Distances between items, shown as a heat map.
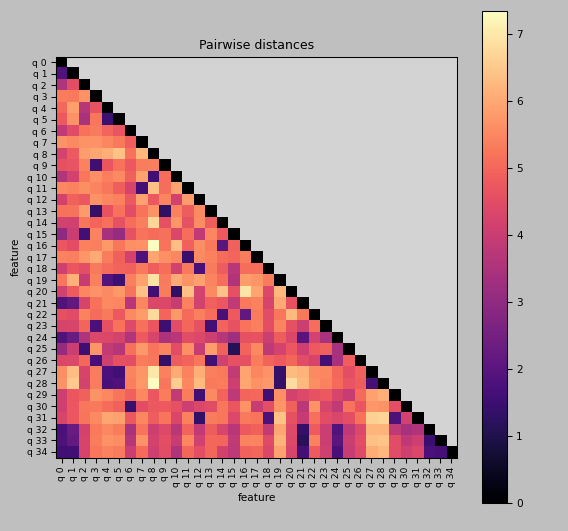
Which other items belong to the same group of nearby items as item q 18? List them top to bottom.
q 12, q 29, q 31
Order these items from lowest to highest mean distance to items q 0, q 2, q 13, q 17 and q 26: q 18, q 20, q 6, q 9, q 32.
q 9, q 32, q 6, q 18, q 20
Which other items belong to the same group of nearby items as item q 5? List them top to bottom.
q 4, q 19, q 27, q 28
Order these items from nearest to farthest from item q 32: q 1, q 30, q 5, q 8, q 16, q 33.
q 33, q 1, q 30, q 8, q 16, q 5
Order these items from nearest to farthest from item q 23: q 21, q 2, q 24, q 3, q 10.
q 3, q 24, q 21, q 10, q 2
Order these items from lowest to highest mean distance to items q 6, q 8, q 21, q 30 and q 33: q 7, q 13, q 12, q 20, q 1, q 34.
q 34, q 1, q 20, q 12, q 13, q 7
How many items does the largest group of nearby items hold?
7
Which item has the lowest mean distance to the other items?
q 24
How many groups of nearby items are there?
9
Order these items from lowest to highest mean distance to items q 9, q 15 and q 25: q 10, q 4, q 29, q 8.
q 4, q 29, q 10, q 8
